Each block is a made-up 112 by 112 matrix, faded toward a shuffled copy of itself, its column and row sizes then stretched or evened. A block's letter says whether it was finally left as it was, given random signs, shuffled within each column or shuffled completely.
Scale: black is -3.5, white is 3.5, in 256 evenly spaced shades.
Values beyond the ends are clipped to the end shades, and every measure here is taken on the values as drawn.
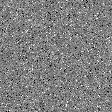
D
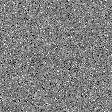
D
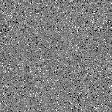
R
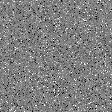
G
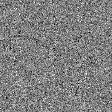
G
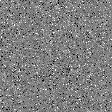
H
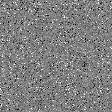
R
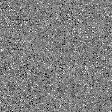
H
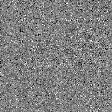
R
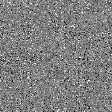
R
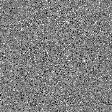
H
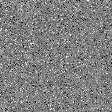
H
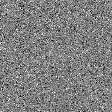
G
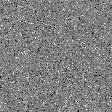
D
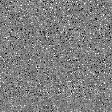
R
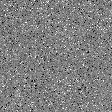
D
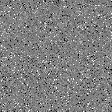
R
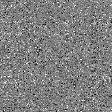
R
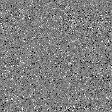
H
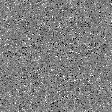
R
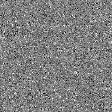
H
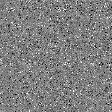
H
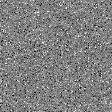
H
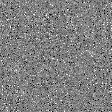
R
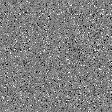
H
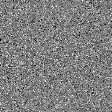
H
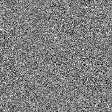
H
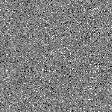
R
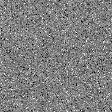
G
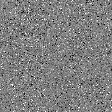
R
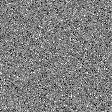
D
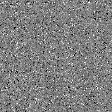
H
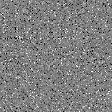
R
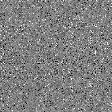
R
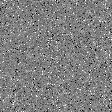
G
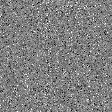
G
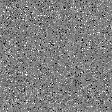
H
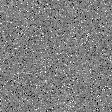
D
